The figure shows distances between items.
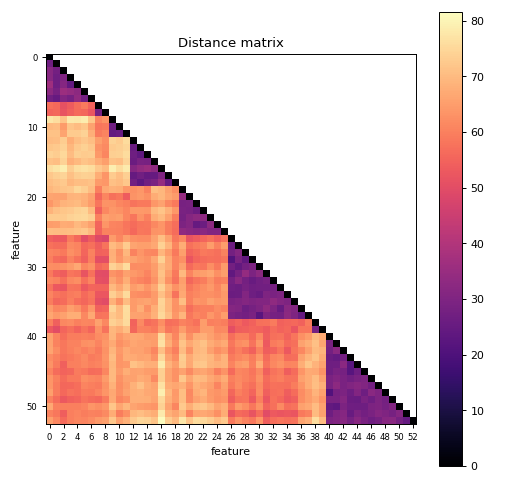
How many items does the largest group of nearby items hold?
13
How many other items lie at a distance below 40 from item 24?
6
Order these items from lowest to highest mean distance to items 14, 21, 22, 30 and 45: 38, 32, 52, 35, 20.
20, 32, 35, 38, 52
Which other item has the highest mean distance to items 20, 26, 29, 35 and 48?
16
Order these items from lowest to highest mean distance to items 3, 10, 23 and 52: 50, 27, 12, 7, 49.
49, 50, 7, 27, 12
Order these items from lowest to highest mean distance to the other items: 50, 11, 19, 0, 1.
50, 1, 0, 19, 11
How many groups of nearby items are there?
8
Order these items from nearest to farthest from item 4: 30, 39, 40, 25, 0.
0, 39, 40, 30, 25
